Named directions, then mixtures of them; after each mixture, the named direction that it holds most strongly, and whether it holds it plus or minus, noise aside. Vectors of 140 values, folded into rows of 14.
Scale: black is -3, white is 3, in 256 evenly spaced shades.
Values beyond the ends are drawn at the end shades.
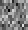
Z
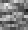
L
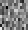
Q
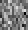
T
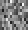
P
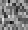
T, minus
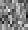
Z, minus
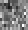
T, minus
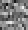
L, minus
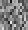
P, minus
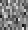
T, plus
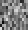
Q, plus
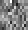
Z, plus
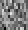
Q, minus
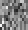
Q, minus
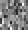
P, plus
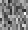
T, minus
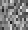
P, plus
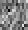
Z, plus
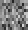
Z, plus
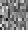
Q, minus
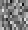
P, minus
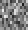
P, minus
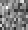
Q, minus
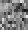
L, plus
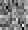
Z, plus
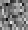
P, minus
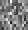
P, plus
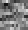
L, minus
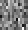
Q, minus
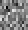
Z, plus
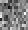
T, minus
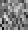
T, plus
